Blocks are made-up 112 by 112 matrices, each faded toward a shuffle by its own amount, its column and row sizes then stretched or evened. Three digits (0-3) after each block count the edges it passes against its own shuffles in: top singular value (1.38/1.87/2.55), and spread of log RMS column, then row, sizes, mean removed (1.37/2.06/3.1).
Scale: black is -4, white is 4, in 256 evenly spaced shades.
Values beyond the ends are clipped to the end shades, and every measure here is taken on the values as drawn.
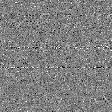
2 0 2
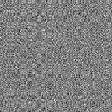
3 0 0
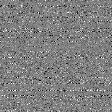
2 0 3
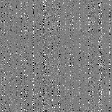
2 3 1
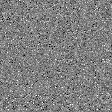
1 0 1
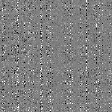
1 3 2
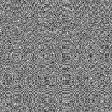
3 0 1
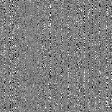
2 3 0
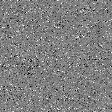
0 0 2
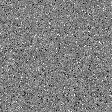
0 0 0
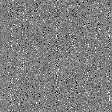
1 2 0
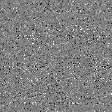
1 1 2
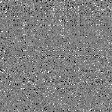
2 1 2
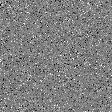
0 0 1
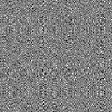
3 2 1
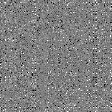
2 2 1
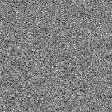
2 0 1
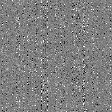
0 3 0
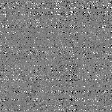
0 2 3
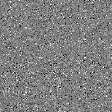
1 1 1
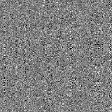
2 2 1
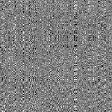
3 3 1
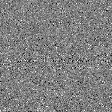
1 0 2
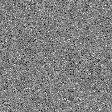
1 0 1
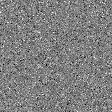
0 0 0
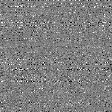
2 1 3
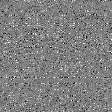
2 0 2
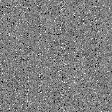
0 2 0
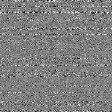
2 1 3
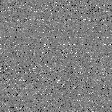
0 0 2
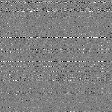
3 0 3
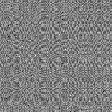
3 0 1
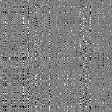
3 3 2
